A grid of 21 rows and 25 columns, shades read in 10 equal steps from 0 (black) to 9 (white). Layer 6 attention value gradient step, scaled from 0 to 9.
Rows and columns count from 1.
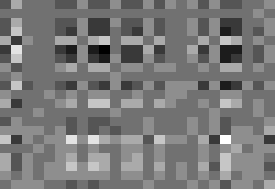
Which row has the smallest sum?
6
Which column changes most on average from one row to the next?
21
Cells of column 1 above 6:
1
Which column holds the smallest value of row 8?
2
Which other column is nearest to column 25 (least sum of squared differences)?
20
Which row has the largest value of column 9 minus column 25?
16
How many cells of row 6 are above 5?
3
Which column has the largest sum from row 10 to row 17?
9
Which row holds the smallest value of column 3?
10
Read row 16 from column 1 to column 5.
7 2 5 4 5
